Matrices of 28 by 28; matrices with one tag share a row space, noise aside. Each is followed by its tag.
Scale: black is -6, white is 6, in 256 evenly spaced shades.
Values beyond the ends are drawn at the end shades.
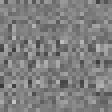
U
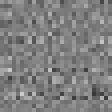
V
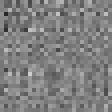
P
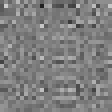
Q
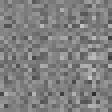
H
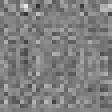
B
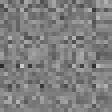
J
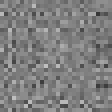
U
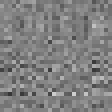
V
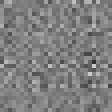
H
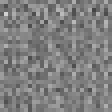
P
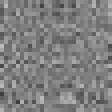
Q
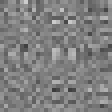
B
